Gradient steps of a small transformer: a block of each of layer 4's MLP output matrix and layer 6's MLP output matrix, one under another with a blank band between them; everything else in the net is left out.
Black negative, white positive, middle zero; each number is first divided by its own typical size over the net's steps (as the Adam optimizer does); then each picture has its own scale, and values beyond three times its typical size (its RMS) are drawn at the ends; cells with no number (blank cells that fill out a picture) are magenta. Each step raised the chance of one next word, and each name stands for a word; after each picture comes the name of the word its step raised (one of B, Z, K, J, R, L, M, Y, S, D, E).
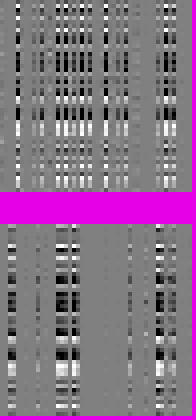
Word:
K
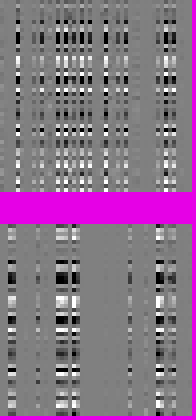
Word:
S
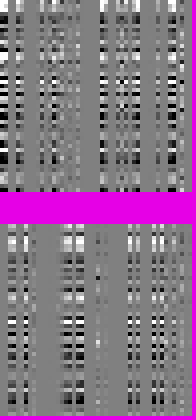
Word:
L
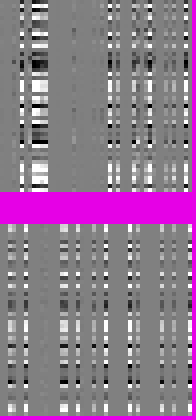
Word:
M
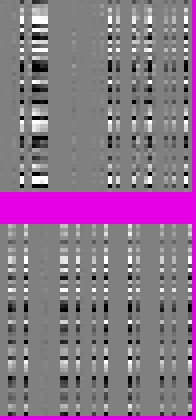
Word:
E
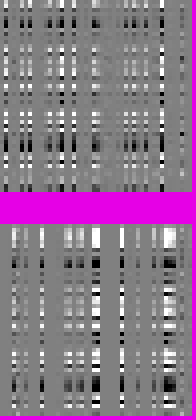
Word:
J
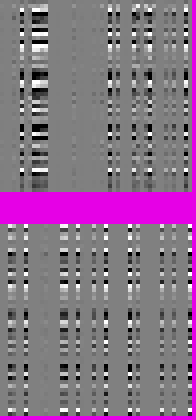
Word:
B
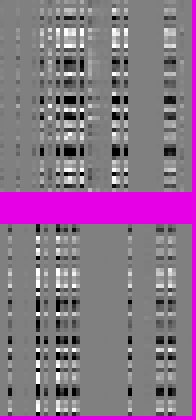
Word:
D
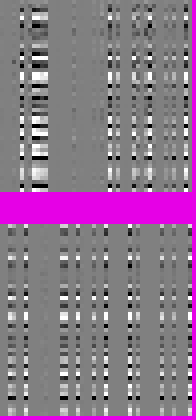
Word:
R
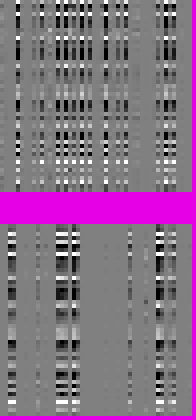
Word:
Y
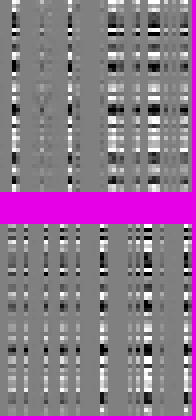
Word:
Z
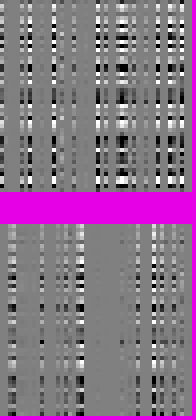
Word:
E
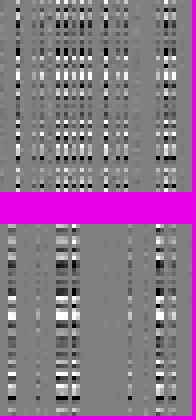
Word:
R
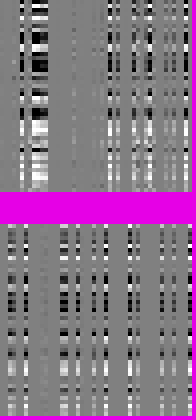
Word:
K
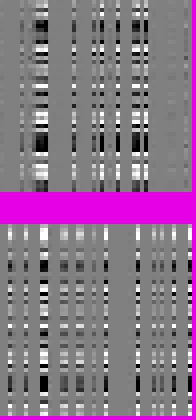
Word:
J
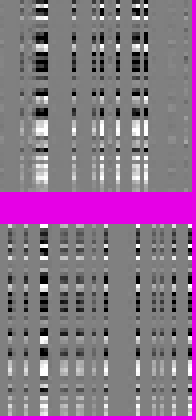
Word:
K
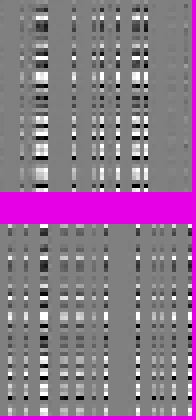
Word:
R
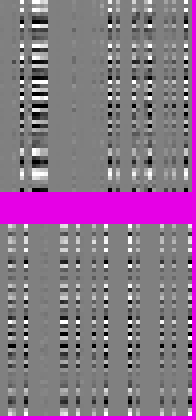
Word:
L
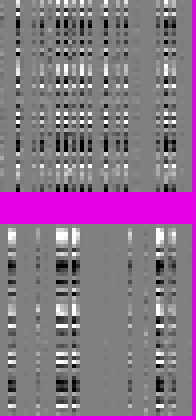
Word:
J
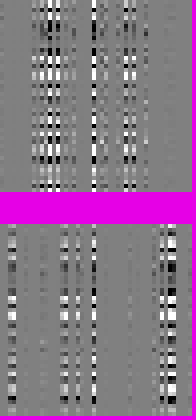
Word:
R
